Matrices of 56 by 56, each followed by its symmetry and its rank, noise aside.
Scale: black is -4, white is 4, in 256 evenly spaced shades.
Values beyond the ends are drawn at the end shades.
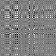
no symmetry, rank two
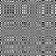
no symmetry, rank two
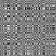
antisymmetric, rank two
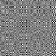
no symmetry, rank three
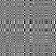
no symmetry, rank one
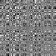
symmetric, rank three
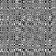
no symmetry, rank three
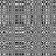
no symmetry, rank two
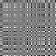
symmetric, rank one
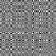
antisymmetric, rank two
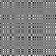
no symmetry, rank one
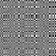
no symmetry, rank one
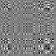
symmetric, rank two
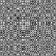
symmetric, rank three
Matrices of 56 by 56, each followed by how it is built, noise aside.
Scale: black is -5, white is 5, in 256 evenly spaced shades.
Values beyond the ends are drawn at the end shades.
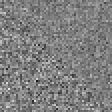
lower triangular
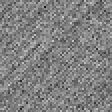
Hankel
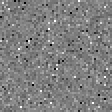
sparse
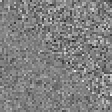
upper triangular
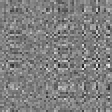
low rank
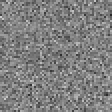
noise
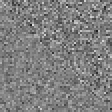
upper triangular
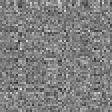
low rank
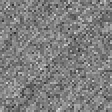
Hankel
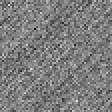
Hankel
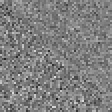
lower triangular
